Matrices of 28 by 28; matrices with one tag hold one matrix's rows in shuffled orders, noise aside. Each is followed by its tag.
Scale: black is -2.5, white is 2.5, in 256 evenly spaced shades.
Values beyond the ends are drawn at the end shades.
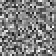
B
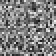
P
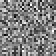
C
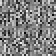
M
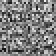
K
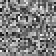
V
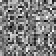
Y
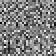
M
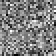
P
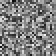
B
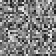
Y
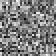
V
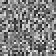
C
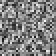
B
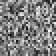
Y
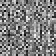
M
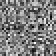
P
